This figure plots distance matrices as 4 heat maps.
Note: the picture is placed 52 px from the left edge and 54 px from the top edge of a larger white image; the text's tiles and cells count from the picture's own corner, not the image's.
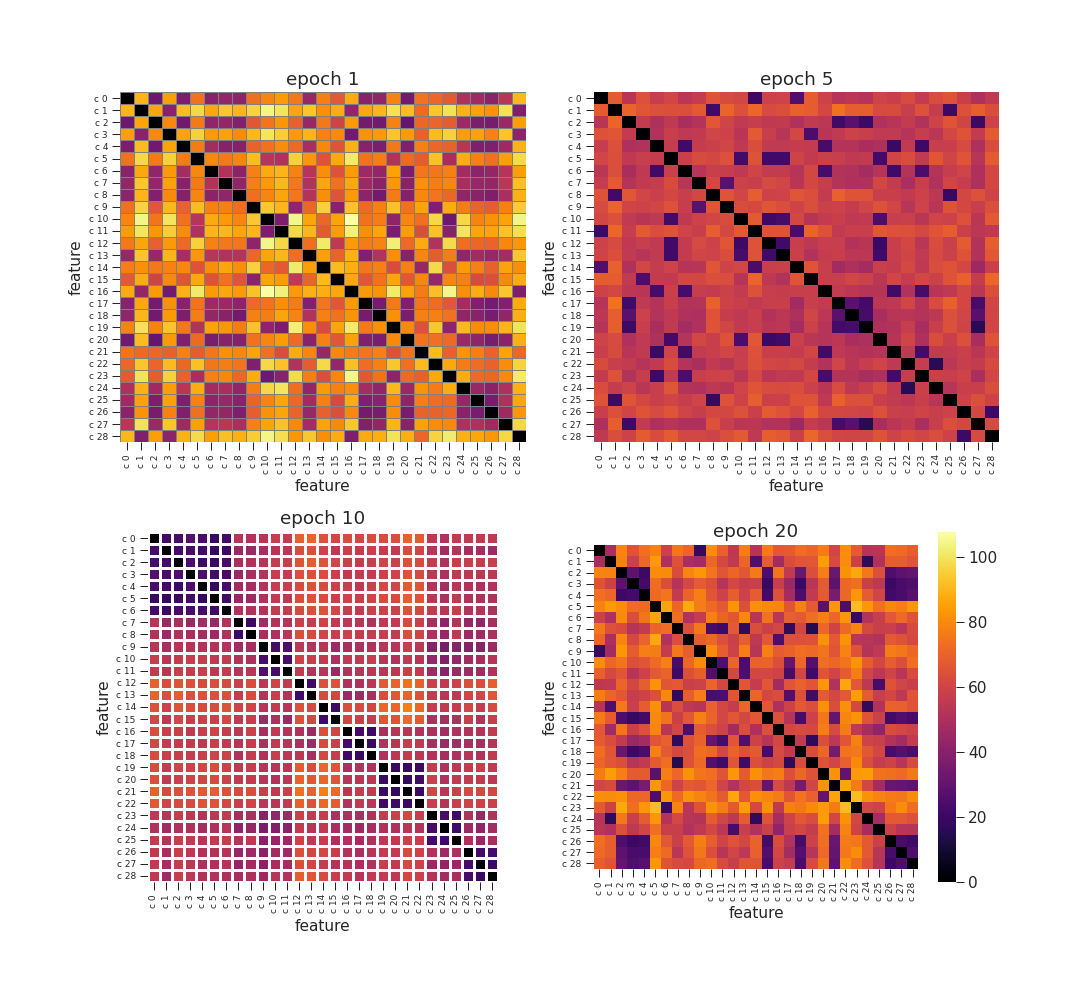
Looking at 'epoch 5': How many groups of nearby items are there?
9
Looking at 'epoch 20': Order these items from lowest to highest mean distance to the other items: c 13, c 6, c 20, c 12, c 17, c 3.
c 3, c 17, c 13, c 12, c 6, c 20
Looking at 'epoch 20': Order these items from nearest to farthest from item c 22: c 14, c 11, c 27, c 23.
c 11, c 27, c 14, c 23
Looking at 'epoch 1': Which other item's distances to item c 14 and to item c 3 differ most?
c 16
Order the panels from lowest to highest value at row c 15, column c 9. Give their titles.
epoch 1, epoch 10, epoch 5, epoch 20
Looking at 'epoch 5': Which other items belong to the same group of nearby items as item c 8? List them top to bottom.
c 1, c 25
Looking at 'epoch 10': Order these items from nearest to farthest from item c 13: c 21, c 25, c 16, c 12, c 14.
c 12, c 16, c 25, c 14, c 21
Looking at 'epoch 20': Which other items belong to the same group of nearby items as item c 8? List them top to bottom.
c 16
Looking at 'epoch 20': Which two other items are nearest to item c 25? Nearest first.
c 12, c 16
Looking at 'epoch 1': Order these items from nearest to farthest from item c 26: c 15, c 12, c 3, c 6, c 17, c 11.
c 17, c 6, c 15, c 12, c 3, c 11
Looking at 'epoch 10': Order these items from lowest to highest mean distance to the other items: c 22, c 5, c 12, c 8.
c 5, c 8, c 22, c 12
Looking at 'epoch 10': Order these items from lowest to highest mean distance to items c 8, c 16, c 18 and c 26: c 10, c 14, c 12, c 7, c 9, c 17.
c 17, c 7, c 9, c 10, c 12, c 14
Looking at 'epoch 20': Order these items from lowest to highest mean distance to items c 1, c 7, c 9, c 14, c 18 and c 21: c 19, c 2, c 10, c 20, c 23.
c 19, c 2, c 10, c 23, c 20
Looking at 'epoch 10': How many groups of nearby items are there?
9
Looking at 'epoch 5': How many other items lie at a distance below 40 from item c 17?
4
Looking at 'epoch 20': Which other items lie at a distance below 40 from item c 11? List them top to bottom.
c 7, c 10, c 13, c 17, c 19
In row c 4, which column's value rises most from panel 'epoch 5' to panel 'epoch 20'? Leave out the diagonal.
c 23
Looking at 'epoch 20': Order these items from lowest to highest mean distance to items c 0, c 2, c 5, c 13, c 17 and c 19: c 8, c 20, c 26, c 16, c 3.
c 3, c 26, c 20, c 16, c 8
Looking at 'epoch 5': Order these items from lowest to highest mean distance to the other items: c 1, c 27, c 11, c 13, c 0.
c 27, c 13, c 0, c 11, c 1
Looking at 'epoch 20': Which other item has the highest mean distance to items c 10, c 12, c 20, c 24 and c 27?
c 23
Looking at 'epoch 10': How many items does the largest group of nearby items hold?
7
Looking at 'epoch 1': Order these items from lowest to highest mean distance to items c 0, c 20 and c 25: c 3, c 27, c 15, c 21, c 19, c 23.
c 27, c 15, c 23, c 21, c 19, c 3
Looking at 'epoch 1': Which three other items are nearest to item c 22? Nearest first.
c 9, c 15, c 12
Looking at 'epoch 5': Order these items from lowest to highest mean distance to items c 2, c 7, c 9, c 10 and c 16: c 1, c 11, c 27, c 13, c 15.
c 27, c 13, c 15, c 11, c 1
